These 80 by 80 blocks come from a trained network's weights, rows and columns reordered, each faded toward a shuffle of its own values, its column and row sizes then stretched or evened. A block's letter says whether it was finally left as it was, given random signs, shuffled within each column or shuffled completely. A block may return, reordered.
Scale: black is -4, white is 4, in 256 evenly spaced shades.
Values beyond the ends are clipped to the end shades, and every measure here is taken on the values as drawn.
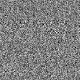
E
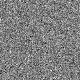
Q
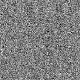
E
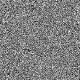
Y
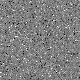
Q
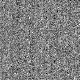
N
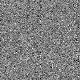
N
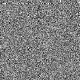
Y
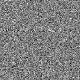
E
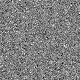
Q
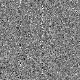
N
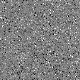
N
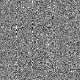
E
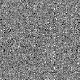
E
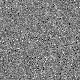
Q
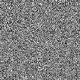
E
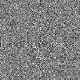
E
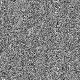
N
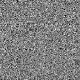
E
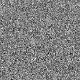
Y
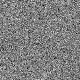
Q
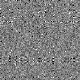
E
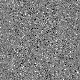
N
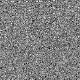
Y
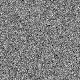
Q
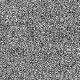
E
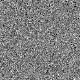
N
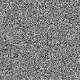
E
